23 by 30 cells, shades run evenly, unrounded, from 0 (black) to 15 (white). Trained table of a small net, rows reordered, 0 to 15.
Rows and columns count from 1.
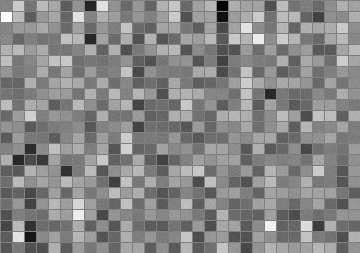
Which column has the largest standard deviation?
19
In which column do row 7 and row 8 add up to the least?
12
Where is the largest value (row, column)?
2, 1
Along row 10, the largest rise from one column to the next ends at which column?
16
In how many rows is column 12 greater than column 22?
8
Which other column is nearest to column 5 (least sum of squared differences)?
30
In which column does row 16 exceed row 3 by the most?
17
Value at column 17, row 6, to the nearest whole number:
5
